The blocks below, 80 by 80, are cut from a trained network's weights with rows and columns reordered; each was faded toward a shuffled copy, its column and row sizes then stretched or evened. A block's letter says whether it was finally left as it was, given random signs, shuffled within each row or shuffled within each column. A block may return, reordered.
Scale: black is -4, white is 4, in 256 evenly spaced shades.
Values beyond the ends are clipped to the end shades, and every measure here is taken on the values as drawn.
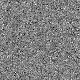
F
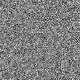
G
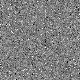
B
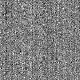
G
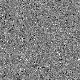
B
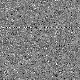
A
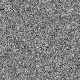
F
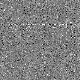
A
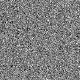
A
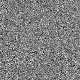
A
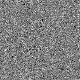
A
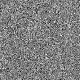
F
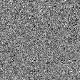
A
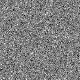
B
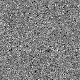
F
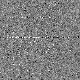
A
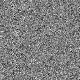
B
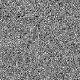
G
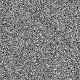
B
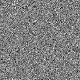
G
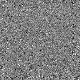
A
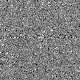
F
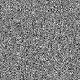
G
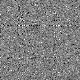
G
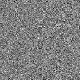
G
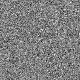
F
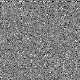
G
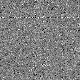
A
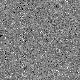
B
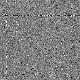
A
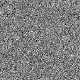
A
